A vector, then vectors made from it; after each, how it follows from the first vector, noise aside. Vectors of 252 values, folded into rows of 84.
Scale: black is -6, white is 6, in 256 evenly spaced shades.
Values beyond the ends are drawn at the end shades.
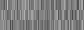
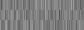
reversed, negated, shrunk.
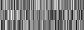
reversed, negated, scaled up.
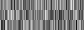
reversed, negated, scaled up.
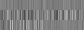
negated, partly zeroed.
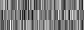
negated, scaled up.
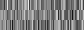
scaled up.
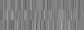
wrapped around, shrunk.
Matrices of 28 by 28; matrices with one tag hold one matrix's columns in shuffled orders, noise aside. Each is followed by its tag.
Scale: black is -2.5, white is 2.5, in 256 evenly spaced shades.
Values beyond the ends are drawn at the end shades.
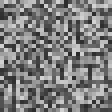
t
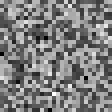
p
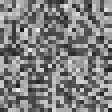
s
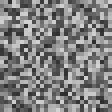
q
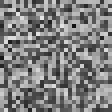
t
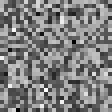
t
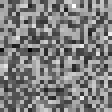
s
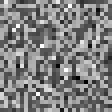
p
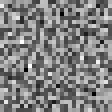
q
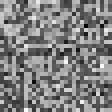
s
